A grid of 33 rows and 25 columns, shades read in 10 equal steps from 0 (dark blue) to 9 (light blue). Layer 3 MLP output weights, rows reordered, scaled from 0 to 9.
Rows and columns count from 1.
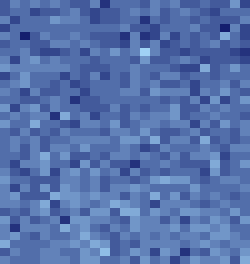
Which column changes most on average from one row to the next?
21
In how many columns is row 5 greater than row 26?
3
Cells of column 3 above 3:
25
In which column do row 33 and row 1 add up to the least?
11
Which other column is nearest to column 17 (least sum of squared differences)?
24
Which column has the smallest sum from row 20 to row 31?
2
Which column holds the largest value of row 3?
6
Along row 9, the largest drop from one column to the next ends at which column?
22
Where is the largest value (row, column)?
7, 15
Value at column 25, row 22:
4
